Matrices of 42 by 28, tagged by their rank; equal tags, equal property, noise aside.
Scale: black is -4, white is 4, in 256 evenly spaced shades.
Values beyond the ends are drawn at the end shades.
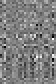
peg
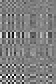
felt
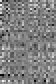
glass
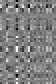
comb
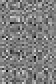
glass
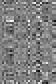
peg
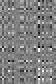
comb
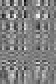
comb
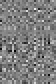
glass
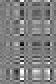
felt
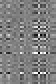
felt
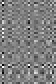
comb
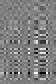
felt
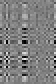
felt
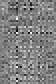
glass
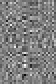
glass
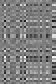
felt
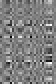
comb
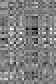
peg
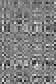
peg
